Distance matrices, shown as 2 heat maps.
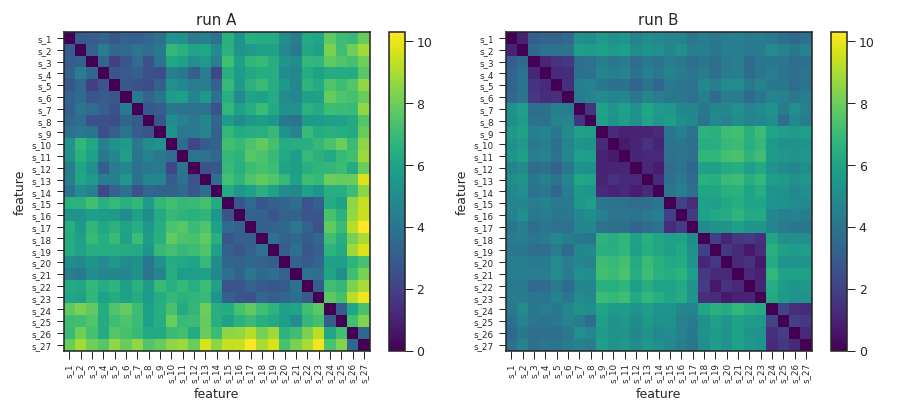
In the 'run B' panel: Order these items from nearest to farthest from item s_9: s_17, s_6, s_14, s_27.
s_14, s_17, s_6, s_27
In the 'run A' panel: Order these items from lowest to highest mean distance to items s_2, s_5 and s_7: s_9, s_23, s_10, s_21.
s_9, s_21, s_10, s_23
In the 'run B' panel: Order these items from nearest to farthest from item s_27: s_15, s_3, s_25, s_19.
s_25, s_3, s_15, s_19
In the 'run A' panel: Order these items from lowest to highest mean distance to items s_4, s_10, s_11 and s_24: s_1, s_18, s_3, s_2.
s_1, s_3, s_2, s_18
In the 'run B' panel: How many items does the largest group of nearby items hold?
6
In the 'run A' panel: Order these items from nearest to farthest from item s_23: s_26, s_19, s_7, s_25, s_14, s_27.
s_19, s_14, s_7, s_25, s_26, s_27
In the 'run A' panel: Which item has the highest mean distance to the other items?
s_27
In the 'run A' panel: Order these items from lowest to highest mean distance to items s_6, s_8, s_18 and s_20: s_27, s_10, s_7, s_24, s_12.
s_7, s_12, s_10, s_24, s_27
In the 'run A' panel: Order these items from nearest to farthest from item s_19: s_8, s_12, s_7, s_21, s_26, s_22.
s_22, s_21, s_8, s_7, s_12, s_26
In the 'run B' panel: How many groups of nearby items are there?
7
